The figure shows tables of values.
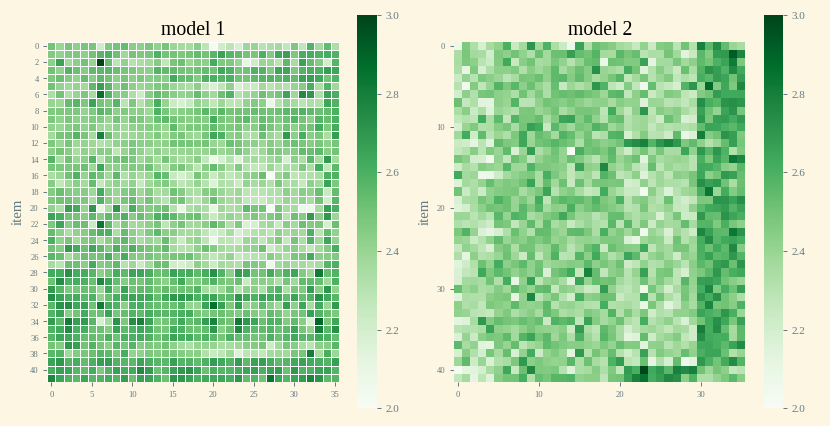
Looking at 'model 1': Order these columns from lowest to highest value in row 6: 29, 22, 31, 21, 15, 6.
15, 21, 22, 29, 31, 6
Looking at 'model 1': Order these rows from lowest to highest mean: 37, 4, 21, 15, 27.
27, 15, 37, 21, 4
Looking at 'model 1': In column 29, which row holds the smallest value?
14
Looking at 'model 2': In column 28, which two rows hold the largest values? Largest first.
40, 13
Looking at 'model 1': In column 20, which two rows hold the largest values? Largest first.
32, 34
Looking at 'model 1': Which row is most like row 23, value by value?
5
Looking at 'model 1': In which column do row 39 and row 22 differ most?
25
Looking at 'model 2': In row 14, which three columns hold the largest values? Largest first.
34, 35, 32
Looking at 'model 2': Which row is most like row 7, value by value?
37
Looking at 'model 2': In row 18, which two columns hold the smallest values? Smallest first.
23, 26
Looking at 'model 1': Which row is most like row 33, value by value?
36
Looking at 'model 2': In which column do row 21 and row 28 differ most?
16
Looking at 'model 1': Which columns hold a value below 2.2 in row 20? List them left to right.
6, 16, 20, 27, 31, 32
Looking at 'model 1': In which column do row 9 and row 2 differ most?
6
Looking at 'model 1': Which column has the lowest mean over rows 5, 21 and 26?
20
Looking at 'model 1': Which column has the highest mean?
35
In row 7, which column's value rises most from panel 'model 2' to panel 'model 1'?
3
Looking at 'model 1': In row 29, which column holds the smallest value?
24
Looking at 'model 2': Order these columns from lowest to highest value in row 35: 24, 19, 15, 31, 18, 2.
2, 24, 19, 18, 31, 15
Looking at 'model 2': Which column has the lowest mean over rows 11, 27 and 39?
28
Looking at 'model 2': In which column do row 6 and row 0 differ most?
14
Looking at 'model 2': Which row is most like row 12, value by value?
41
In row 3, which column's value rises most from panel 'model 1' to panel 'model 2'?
17
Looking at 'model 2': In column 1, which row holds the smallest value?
5
